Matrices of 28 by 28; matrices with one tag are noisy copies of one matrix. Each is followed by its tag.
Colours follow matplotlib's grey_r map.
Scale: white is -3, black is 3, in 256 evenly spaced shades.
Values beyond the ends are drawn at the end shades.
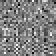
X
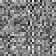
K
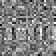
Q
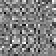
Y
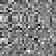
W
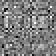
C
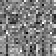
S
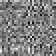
K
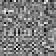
X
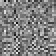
X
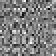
Y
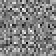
Y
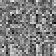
S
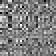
W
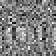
Q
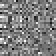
W
